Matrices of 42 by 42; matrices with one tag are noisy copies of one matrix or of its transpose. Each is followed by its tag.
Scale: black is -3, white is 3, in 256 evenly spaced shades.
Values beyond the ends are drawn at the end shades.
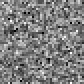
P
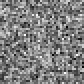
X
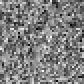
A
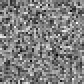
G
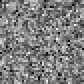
X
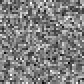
G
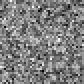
X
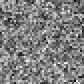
A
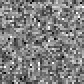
A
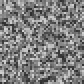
P
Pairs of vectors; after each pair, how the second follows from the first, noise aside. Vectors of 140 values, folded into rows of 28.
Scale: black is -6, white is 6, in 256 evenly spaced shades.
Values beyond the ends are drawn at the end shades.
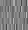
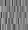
reversed, negated.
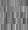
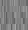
shrunk.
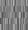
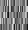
reversed, negated, scaled up.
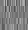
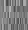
sign-scrambled.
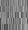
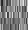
reversed, negated, scaled up.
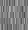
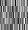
reversed, negated, scaled up.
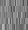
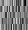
reversed, negated, scaled up.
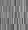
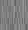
shrunk.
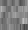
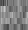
reversed.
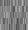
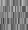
sign-scrambled.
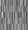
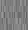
shrunk.
